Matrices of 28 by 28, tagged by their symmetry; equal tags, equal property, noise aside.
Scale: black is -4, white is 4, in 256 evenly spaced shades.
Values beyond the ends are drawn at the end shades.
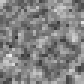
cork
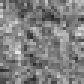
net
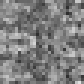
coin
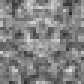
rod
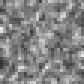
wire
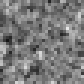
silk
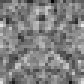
rod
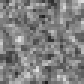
silk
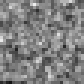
silk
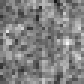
coin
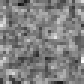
net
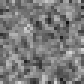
silk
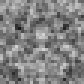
rod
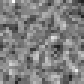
silk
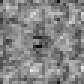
coin
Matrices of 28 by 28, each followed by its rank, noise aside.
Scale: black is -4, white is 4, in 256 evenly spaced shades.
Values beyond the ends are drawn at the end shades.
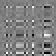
one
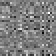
three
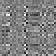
two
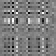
one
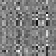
two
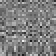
three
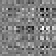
two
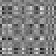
one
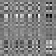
one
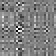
two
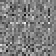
four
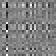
one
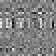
two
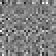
three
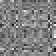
three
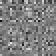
four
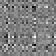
two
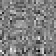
four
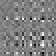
one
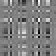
one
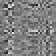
three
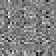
four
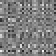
three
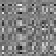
two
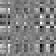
one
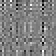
two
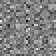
four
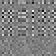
one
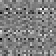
three
